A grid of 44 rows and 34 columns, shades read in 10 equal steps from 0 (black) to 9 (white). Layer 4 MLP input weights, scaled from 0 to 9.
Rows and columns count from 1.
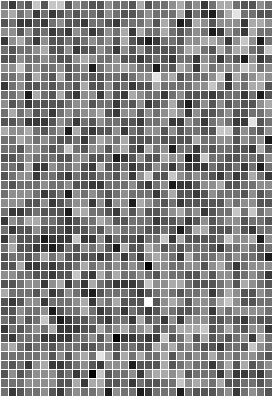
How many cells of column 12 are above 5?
2
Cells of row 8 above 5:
6
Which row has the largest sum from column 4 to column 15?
40
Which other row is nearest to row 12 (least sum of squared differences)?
18
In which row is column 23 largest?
43
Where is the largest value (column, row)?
19, 34
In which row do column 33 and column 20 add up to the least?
5
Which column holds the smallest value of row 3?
23
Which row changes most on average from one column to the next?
27
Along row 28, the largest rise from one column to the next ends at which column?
16
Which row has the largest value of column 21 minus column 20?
38
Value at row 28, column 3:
3
